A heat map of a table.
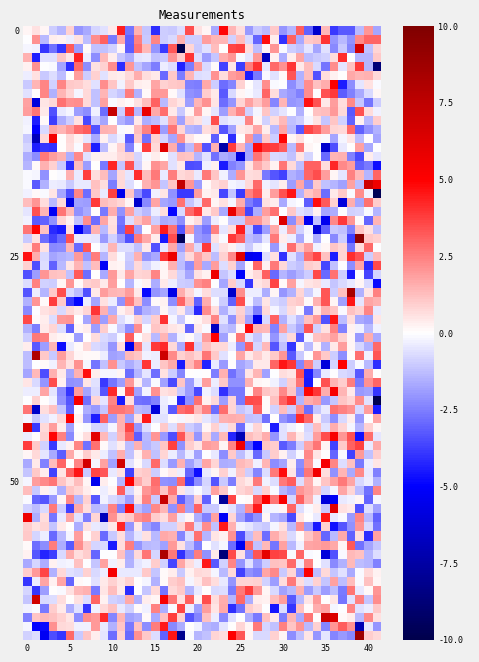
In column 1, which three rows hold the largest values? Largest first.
36, 63, 22
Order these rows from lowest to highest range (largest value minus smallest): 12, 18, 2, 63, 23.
63, 12, 18, 2, 23
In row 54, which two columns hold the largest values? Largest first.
0, 35
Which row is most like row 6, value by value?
7
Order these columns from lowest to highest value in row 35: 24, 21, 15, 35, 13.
35, 24, 21, 13, 15
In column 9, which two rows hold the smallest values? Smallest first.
54, 26
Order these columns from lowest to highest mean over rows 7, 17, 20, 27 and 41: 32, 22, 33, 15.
32, 33, 15, 22
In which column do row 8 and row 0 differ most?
34
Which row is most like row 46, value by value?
25
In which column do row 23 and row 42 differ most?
18
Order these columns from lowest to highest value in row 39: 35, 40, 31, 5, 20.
5, 20, 31, 40, 35
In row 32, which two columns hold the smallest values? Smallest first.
27, 35
